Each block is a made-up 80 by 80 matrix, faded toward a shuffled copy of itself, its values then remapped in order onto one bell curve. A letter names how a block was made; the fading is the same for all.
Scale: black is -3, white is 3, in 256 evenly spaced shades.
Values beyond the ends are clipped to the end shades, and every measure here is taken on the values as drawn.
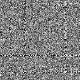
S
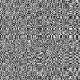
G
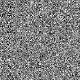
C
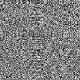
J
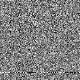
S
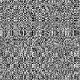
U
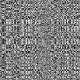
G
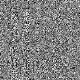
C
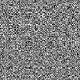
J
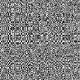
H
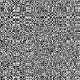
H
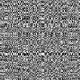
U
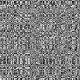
G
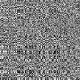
U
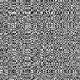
G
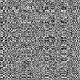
U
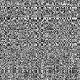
H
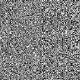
C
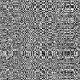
G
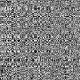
H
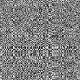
G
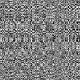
U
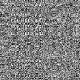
J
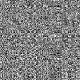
J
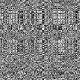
U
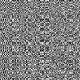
G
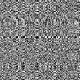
U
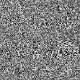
S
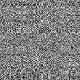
J
